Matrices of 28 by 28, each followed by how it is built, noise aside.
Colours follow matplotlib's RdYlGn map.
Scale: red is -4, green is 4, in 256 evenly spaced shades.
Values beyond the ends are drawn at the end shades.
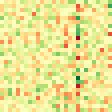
uneven columns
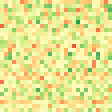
repeating columns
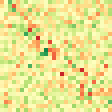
banded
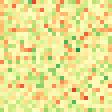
repeating columns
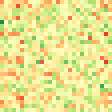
blocks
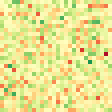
noise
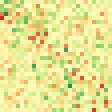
banded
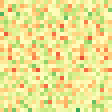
repeating columns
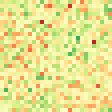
Hankel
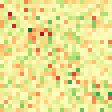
block diagonal
